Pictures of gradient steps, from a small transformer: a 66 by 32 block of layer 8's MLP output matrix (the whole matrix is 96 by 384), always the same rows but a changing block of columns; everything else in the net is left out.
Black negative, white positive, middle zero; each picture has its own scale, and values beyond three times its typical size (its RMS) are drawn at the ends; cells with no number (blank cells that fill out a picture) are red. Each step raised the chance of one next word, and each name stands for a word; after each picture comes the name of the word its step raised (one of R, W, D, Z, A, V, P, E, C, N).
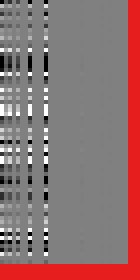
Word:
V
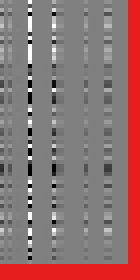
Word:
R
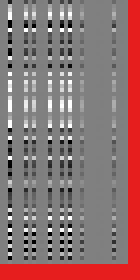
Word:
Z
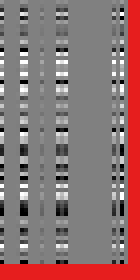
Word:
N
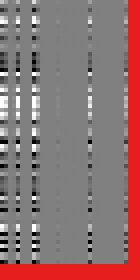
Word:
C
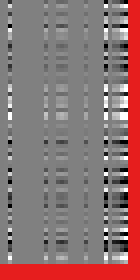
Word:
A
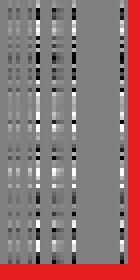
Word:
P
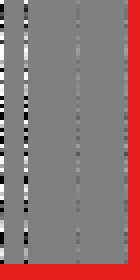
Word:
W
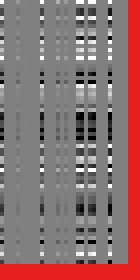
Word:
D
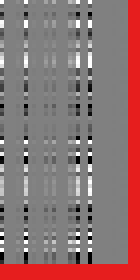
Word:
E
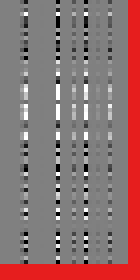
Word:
N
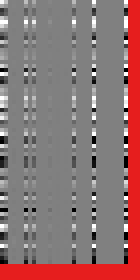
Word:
C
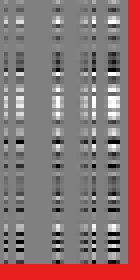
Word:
C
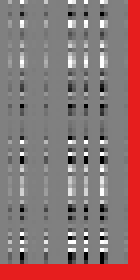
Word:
E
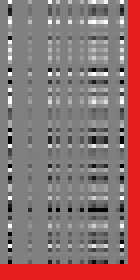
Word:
C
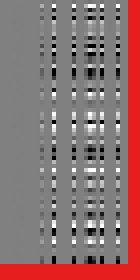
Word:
P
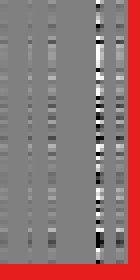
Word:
W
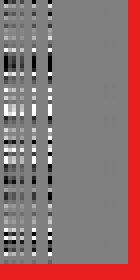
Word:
V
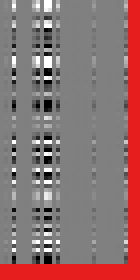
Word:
E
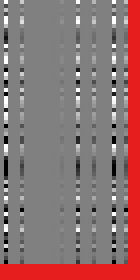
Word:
C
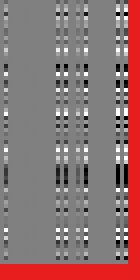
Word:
V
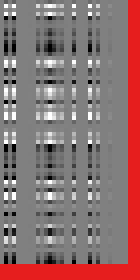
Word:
N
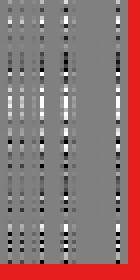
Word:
C
